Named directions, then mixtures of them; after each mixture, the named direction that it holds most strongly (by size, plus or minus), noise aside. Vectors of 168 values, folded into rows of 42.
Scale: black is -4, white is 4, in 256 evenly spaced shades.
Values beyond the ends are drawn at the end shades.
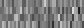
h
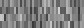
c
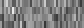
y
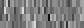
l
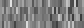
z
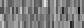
h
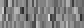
l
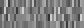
l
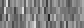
l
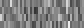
c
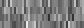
l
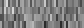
y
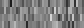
z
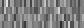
c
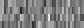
h
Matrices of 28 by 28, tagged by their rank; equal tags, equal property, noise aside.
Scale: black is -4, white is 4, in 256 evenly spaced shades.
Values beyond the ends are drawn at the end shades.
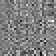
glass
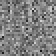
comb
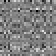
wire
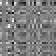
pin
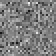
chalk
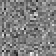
chalk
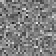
comb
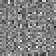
comb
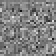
chalk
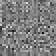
chalk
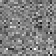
chalk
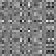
pin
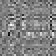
wire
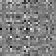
wire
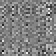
glass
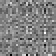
wire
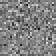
comb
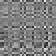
pin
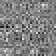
glass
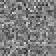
comb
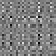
pin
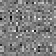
glass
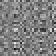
wire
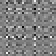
pin
